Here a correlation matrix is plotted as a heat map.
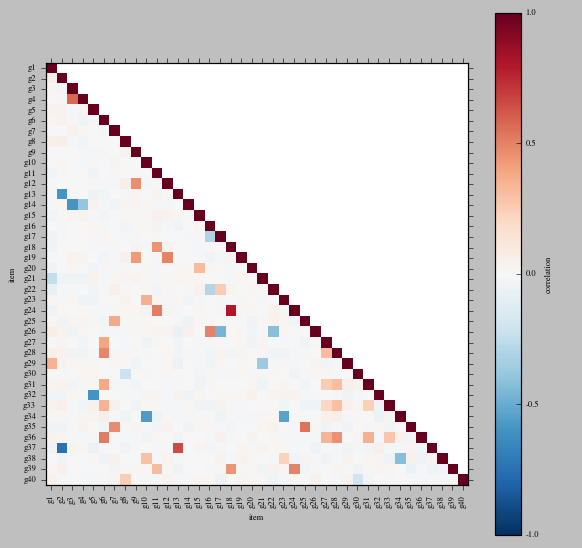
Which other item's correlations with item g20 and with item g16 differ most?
g26
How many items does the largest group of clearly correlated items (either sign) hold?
6
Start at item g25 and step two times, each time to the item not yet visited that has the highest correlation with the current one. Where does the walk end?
g7
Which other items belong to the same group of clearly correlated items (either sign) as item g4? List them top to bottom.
g3, g14
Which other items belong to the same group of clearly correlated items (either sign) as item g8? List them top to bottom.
g30, g40
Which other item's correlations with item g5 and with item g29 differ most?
g32
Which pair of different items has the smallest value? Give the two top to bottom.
g2, g37
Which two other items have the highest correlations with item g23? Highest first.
g10, g38
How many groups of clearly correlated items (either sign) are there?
12
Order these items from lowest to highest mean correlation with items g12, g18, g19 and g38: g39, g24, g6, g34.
g34, g6, g39, g24
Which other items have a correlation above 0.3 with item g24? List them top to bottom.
g11, g18, g39
